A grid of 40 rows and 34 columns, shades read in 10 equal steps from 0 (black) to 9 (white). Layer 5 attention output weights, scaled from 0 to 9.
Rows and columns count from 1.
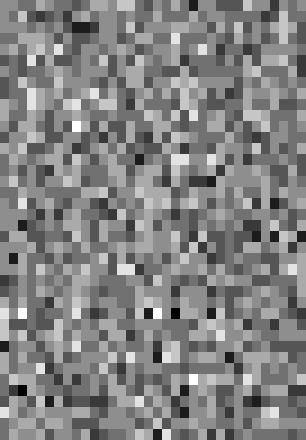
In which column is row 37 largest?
16
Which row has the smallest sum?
37
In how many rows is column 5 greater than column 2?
17
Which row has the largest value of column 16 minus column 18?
40
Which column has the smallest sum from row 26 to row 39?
33
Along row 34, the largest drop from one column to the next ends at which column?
6
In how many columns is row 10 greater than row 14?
16
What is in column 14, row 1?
7
